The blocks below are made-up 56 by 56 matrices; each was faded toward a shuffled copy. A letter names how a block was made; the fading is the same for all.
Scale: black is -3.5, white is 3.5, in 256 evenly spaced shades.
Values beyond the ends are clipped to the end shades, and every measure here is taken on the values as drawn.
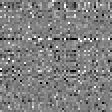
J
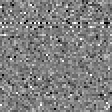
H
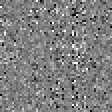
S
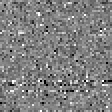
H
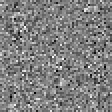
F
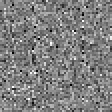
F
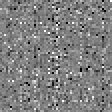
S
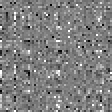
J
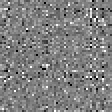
J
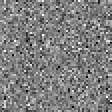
F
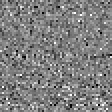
H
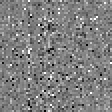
S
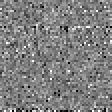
H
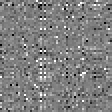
J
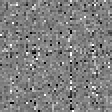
S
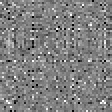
J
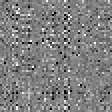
J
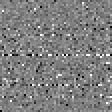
H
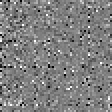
S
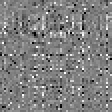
J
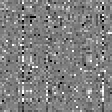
J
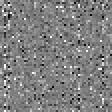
S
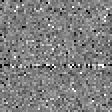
H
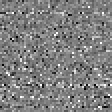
H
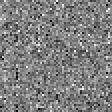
F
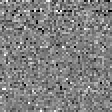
H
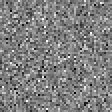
F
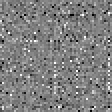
S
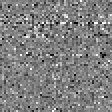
H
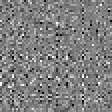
J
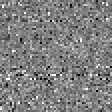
H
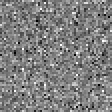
F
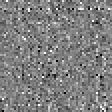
S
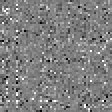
S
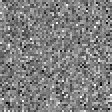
F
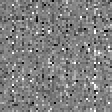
S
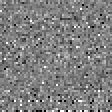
H
